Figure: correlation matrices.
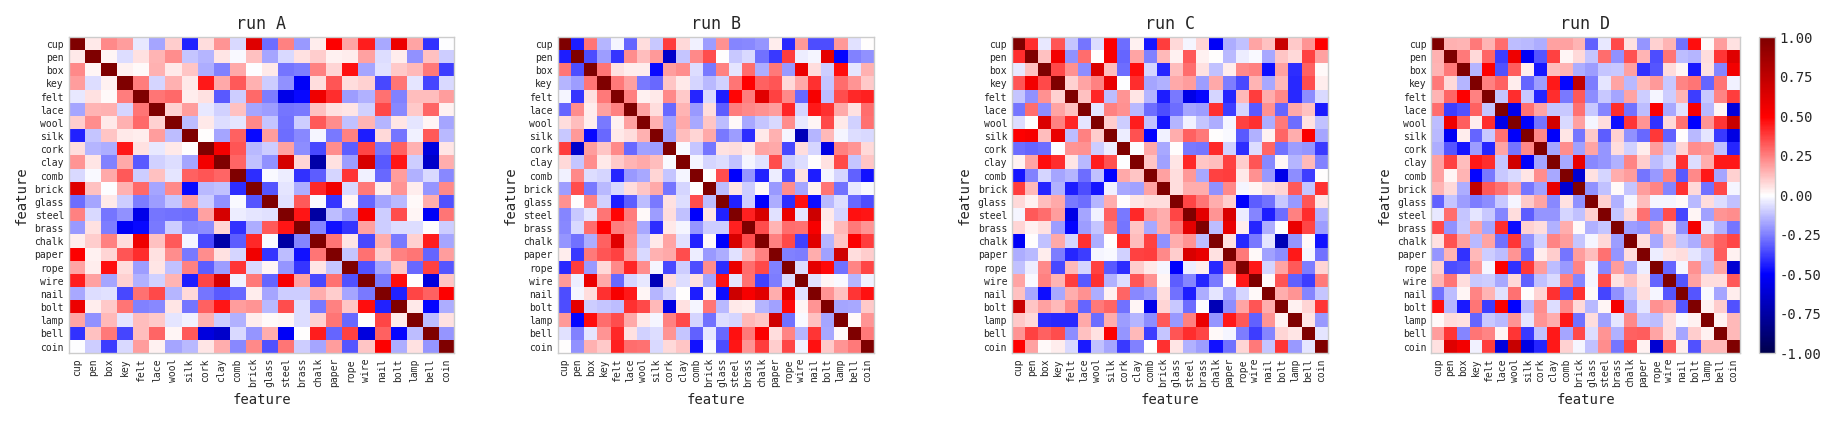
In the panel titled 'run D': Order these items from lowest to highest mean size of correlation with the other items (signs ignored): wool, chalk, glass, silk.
glass, chalk, silk, wool
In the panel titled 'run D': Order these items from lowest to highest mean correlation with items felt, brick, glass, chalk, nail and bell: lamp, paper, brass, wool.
brass, lamp, paper, wool
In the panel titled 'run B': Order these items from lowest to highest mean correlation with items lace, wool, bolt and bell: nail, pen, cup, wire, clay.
cup, wire, clay, pen, nail
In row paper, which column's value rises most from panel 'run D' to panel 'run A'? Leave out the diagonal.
cup
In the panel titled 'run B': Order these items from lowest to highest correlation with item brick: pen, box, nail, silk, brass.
box, brass, nail, silk, pen
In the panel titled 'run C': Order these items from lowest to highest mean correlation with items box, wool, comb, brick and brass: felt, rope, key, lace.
lace, felt, key, rope
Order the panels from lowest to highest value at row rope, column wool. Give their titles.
run D, run A, run B, run C
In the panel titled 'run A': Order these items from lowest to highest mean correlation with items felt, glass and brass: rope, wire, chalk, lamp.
rope, wire, lamp, chalk
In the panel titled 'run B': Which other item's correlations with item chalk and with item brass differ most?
wire
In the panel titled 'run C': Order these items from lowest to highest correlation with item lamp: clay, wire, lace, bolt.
wire, clay, bolt, lace
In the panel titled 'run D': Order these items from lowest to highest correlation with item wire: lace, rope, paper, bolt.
rope, lace, paper, bolt
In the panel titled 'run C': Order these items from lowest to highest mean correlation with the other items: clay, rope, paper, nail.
nail, rope, paper, clay
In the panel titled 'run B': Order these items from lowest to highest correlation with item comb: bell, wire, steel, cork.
steel, bell, cork, wire
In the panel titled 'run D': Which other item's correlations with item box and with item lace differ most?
coin
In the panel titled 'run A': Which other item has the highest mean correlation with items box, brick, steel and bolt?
cup
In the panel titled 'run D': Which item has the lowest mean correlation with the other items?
silk
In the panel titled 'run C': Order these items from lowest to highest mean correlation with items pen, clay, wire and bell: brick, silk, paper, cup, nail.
nail, brick, paper, cup, silk
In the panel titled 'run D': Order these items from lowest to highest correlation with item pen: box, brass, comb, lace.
lace, brass, comb, box
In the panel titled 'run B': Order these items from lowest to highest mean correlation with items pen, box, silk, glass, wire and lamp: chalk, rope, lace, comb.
chalk, rope, lace, comb
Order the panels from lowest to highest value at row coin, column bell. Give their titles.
run A, run C, run D, run B
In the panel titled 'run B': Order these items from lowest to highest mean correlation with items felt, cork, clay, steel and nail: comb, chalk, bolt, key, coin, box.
comb, bolt, box, key, coin, chalk
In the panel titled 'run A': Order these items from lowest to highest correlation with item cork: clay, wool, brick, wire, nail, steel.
nail, brick, wool, steel, wire, clay
